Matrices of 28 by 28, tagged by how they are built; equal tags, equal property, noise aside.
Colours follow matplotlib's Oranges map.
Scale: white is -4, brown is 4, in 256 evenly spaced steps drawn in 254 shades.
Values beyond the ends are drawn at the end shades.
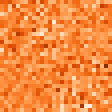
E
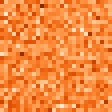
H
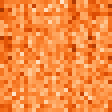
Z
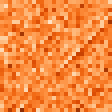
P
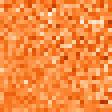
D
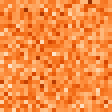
H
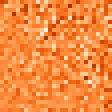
D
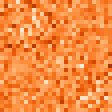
E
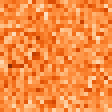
H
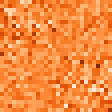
E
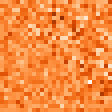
D
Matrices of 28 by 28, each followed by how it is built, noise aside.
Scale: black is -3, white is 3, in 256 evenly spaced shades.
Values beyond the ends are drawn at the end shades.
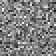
noise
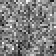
smooth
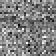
blocks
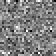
uneven rows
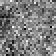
smooth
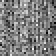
blocks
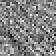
Toeplitz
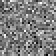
noise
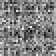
blocks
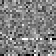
uneven rows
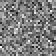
Toeplitz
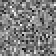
noise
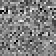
uneven rows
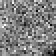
smooth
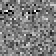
uneven rows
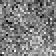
smooth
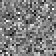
noise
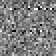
uneven rows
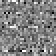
uneven rows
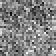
smooth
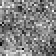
smooth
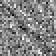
Toeplitz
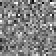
uneven rows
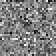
uneven rows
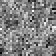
smooth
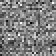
blocks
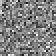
blocks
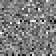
uneven rows
